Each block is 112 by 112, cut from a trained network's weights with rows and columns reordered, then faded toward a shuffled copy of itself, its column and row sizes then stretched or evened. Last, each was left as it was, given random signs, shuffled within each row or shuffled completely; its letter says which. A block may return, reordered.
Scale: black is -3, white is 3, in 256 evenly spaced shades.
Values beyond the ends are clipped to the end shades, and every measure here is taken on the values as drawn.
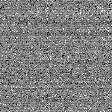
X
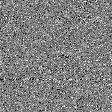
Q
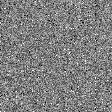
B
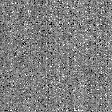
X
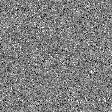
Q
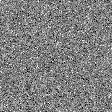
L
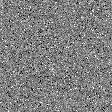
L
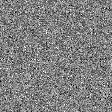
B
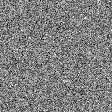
L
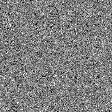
B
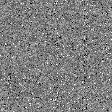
B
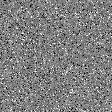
Q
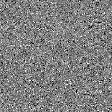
X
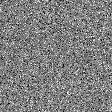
L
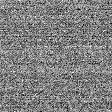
Q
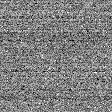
Q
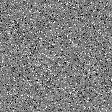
L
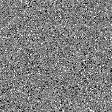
B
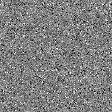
B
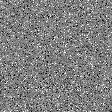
Q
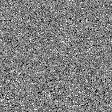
Q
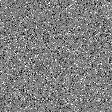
Q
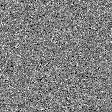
L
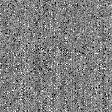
X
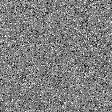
Q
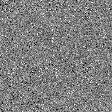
B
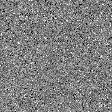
B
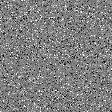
Q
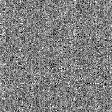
X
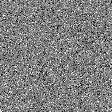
Q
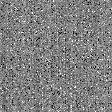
X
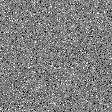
Q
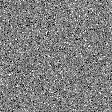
L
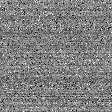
Q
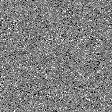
Q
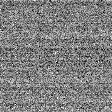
X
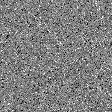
L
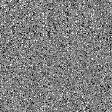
X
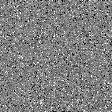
B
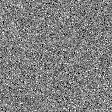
L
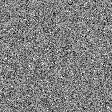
L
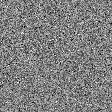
L
